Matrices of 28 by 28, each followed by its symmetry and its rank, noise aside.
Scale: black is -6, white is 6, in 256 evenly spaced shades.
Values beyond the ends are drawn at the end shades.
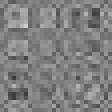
symmetric, rank two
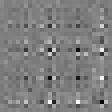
symmetric, rank one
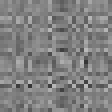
no symmetry, rank two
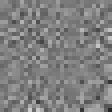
symmetric, rank three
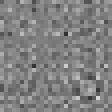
symmetric, rank three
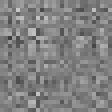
no symmetry, rank three
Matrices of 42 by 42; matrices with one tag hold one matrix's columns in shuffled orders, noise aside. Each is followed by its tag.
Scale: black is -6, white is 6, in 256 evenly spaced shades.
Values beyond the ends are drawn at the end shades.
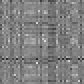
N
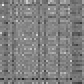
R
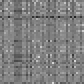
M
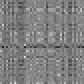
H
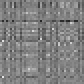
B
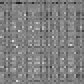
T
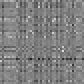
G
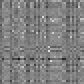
G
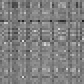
B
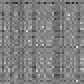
T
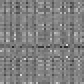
H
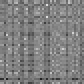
R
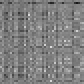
T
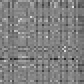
G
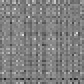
R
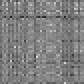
M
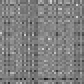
R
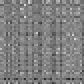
R
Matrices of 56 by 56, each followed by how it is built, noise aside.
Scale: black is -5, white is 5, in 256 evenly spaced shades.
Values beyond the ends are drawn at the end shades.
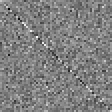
diagonal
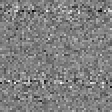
uneven rows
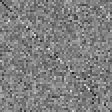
diagonal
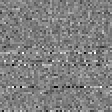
uneven rows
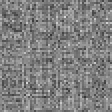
blocks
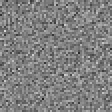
repeating rows
